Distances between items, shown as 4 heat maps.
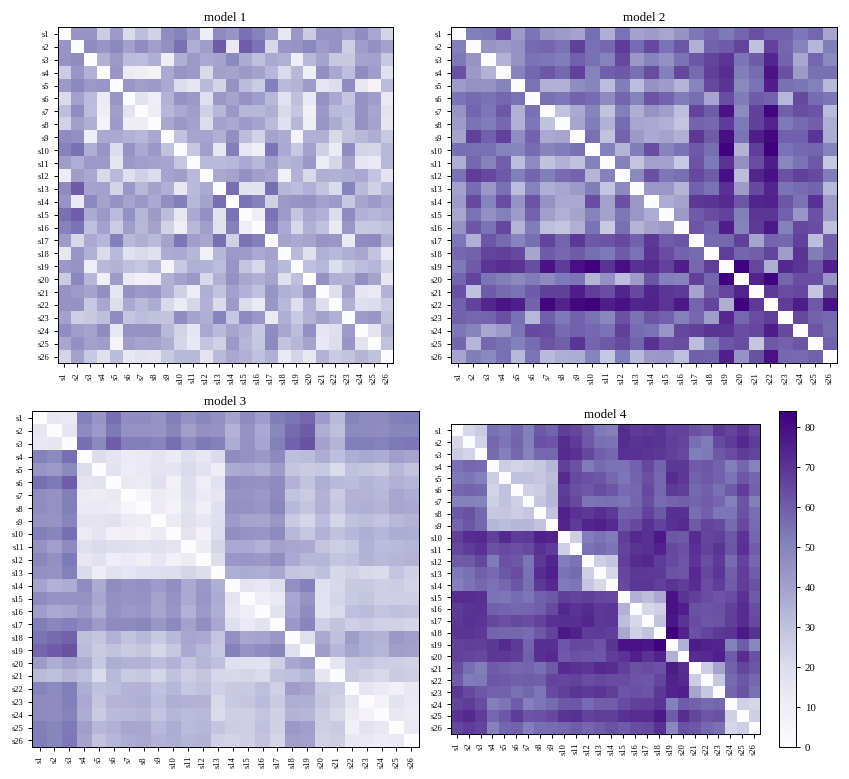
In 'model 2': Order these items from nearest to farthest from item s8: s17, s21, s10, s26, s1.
s26, s1, s10, s17, s21
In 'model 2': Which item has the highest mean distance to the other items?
s22
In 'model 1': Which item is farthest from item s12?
s15
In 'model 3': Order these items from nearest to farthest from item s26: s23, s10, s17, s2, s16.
s23, s17, s16, s10, s2
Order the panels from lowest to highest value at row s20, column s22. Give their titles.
model 3, model 1, model 4, model 2
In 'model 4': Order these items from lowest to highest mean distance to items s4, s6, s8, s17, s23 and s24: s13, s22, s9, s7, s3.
s7, s9, s22, s3, s13
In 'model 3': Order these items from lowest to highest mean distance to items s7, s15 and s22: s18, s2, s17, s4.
s17, s4, s18, s2
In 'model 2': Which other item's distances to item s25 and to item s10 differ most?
s21
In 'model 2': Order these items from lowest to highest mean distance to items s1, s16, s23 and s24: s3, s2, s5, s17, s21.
s5, s3, s2, s17, s21
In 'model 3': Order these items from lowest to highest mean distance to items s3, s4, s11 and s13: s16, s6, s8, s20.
s8, s6, s20, s16
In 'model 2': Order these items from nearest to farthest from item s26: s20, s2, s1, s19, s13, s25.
s13, s1, s20, s2, s25, s19
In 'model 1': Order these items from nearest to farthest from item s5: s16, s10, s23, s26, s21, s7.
s21, s10, s16, s26, s7, s23
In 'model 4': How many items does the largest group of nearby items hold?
6
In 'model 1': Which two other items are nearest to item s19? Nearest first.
s9, s3
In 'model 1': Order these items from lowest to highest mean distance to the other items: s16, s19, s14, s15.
s19, s16, s15, s14
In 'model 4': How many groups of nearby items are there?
8
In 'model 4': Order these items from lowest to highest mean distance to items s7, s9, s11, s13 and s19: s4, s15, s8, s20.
s4, s8, s20, s15
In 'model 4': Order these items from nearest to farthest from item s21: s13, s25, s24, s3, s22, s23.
s22, s23, s3, s24, s25, s13
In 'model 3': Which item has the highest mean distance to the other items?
s3
